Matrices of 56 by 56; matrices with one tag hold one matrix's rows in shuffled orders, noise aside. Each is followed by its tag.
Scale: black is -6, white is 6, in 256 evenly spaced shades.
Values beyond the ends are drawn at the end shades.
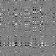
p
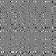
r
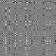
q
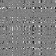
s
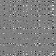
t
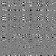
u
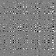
t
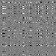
u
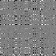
p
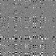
p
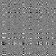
u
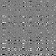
u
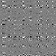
u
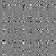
u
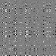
q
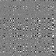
t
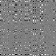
p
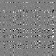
t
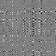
s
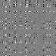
q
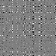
s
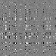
q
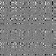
r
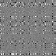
r
